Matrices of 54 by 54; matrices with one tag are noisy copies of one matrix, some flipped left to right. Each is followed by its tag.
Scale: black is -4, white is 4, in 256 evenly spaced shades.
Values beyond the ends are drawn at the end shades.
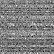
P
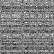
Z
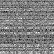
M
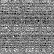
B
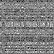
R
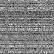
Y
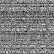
Y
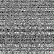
M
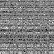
M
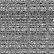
Y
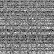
M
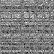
Z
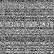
R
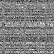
R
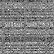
R
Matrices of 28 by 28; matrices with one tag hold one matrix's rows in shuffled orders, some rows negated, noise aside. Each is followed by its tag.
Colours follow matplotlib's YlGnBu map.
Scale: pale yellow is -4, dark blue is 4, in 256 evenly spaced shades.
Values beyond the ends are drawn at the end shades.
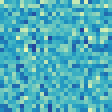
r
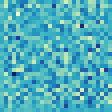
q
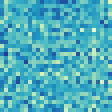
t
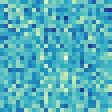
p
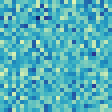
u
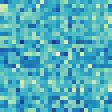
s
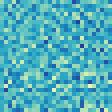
q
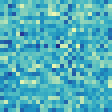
s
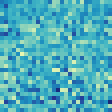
s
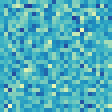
q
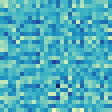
s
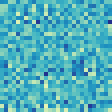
p
